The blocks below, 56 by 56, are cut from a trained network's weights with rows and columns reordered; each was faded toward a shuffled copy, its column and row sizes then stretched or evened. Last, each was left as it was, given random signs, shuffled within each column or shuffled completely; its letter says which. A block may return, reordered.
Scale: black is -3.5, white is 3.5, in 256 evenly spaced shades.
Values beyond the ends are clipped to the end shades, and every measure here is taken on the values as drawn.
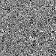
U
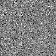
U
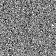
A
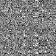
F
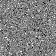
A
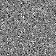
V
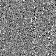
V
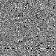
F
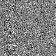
V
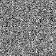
U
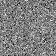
A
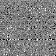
F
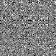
F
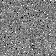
A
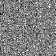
V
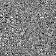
U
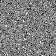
A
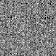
F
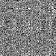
F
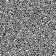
A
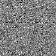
U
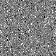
V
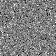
A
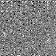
F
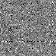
U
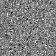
V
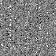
V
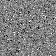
A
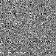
U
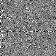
U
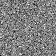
A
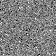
A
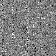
V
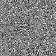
V
